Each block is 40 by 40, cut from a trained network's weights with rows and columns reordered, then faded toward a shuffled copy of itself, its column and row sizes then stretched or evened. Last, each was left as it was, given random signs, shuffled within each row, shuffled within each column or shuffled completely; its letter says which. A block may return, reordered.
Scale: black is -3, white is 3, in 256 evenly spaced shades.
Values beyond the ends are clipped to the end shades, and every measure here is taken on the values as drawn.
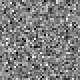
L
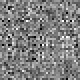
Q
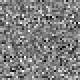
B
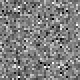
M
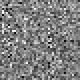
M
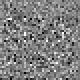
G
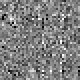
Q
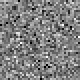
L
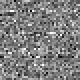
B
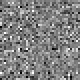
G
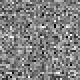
G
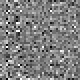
Q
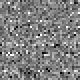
B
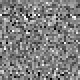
B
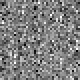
M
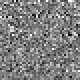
B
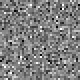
L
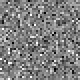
L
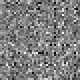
G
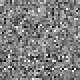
B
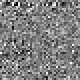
Q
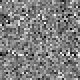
B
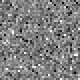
L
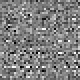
Q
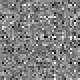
G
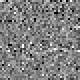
B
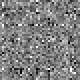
G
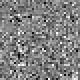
G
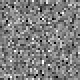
L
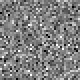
L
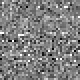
B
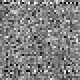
G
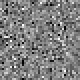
M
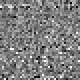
B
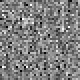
Q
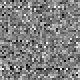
B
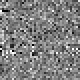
G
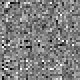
Q
